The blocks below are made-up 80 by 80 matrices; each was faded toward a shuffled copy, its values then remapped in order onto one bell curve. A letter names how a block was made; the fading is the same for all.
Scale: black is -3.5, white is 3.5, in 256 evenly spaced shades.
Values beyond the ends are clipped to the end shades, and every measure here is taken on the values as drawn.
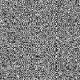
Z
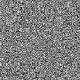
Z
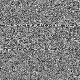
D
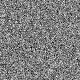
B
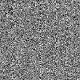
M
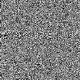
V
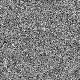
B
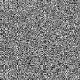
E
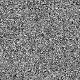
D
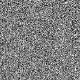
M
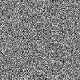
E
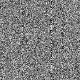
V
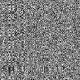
Z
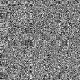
Z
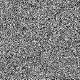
D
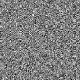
E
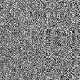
Z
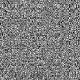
E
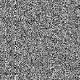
M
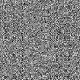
Z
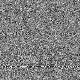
D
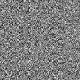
Z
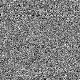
D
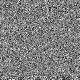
D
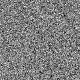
B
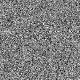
D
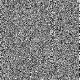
M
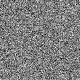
B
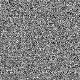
D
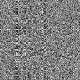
E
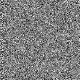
V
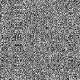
E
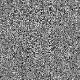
V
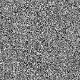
V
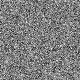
B
